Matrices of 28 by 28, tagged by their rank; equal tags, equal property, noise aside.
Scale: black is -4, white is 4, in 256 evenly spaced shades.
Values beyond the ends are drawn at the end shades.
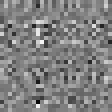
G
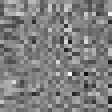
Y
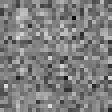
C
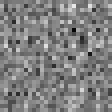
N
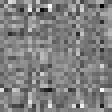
G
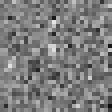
N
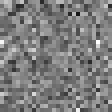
Y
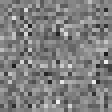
G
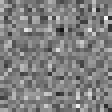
Y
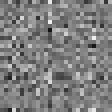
Y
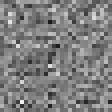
Y
